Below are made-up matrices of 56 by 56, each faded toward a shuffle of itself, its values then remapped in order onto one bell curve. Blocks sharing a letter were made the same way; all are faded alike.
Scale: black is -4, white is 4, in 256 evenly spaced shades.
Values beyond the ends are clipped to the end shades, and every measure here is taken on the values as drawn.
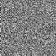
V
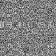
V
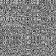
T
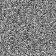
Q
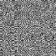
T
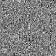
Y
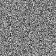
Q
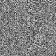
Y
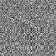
T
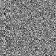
V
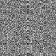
V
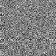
T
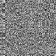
V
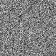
Q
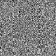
Y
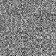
V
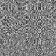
T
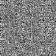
Y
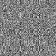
V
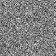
V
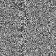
Y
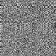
T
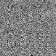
Y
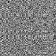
T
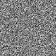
Y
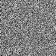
Q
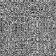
V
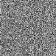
Y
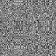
T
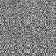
T
